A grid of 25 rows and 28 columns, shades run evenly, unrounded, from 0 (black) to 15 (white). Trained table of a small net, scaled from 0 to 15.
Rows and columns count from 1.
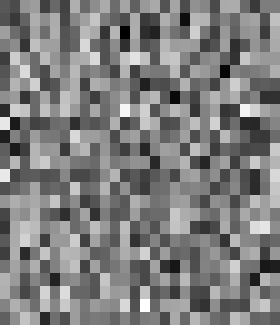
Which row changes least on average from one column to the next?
16
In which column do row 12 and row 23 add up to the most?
5
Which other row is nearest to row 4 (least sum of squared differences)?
3
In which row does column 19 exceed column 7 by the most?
17
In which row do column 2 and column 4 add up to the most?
7
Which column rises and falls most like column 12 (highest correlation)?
1
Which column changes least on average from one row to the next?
11
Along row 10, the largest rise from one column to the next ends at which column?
15
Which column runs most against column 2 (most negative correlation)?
20
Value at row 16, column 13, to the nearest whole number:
5
